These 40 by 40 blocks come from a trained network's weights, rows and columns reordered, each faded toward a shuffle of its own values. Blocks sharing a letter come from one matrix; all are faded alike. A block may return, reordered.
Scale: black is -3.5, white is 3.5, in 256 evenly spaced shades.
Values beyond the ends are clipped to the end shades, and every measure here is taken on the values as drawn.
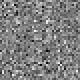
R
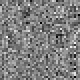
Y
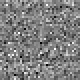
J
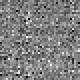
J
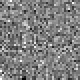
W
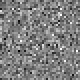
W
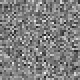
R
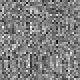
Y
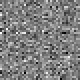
W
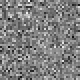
R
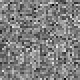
R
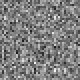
R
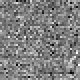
J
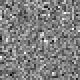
W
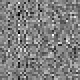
Y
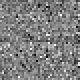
J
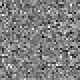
J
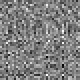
R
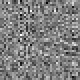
Y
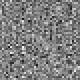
R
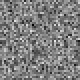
R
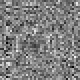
Y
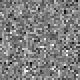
W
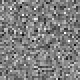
W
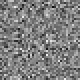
R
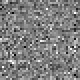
J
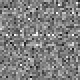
W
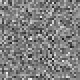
R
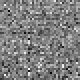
J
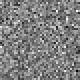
W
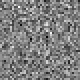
Y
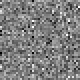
J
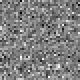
J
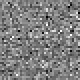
J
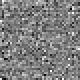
J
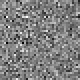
W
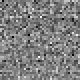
J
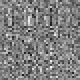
Y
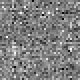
J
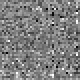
J
